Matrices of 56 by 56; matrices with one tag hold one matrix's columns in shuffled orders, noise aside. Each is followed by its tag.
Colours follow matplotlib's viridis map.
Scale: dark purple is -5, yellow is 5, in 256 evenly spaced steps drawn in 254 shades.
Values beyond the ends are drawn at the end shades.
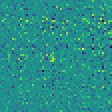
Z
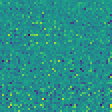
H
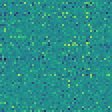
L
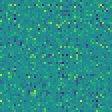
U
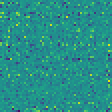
L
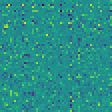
U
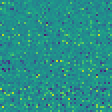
H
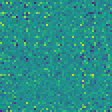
L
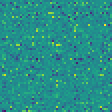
L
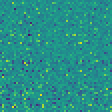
H
